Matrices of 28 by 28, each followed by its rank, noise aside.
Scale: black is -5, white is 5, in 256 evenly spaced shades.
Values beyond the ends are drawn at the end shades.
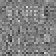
four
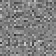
six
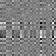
one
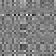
two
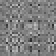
two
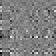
two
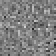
six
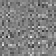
four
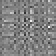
three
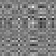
two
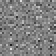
six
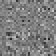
six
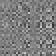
three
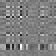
one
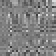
three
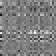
two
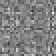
four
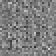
six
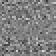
six
